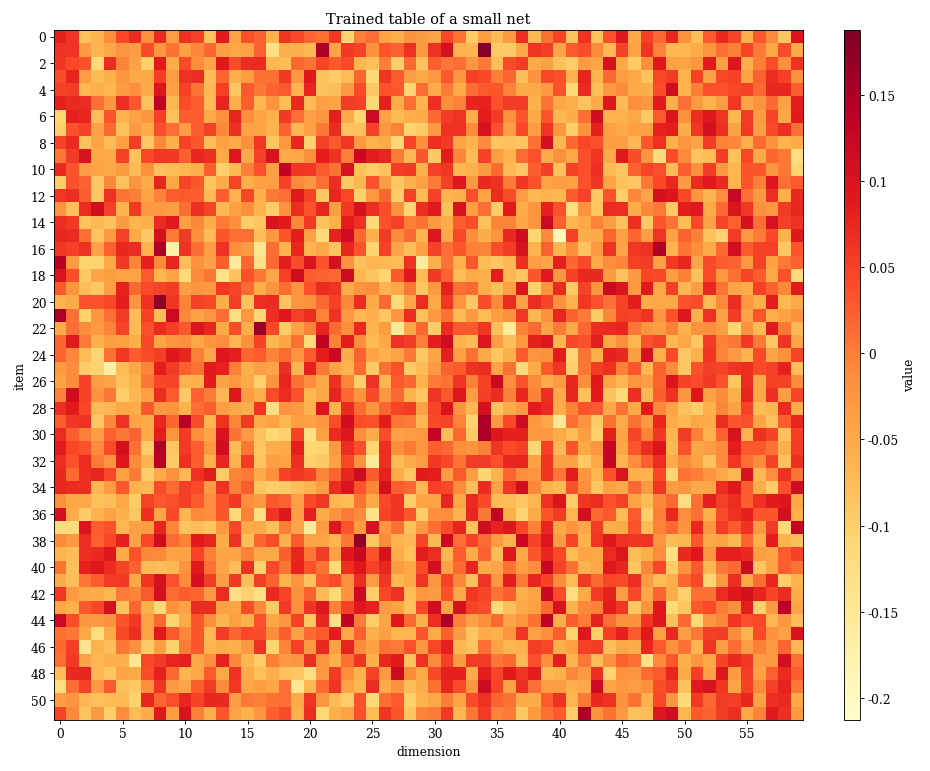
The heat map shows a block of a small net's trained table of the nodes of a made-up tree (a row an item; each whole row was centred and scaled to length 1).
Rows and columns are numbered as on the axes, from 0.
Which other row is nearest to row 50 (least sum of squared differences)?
25
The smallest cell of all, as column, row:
40, 15
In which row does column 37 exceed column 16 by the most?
16
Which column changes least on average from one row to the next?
1
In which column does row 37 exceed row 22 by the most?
36
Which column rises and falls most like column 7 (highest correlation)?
9
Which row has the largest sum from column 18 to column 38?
39
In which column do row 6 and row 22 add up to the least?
27
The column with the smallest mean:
3
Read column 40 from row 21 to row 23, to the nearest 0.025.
0.075 0 -0.075
